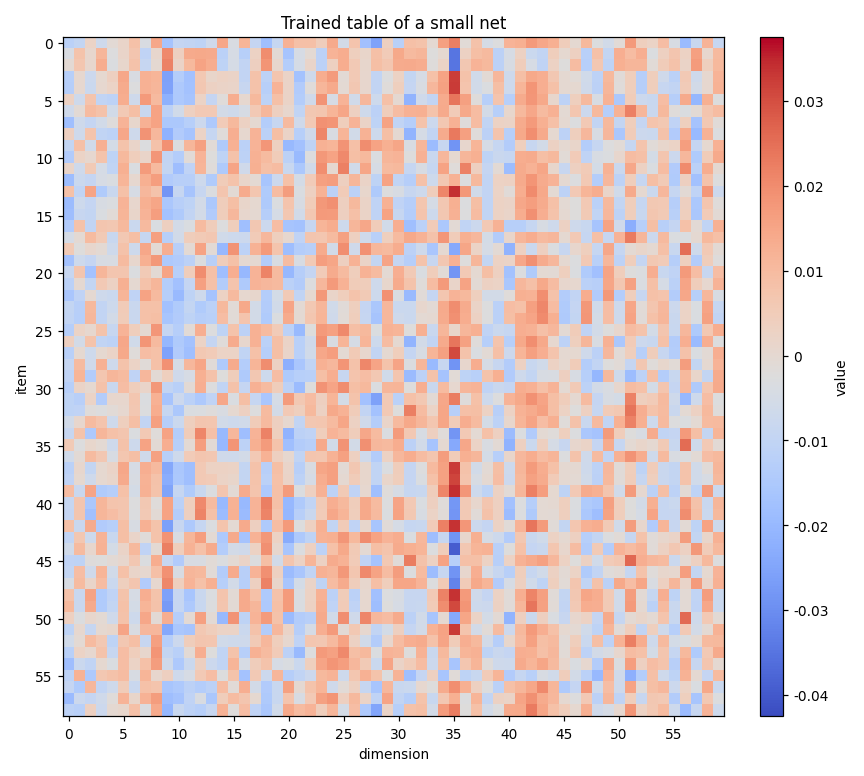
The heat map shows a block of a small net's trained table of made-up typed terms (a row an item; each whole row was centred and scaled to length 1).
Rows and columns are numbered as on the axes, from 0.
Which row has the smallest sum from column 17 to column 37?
29
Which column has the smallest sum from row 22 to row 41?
10
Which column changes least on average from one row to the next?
5
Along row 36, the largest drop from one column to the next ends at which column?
9
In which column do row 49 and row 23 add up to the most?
35
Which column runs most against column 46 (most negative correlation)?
53
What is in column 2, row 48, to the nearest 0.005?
0.015
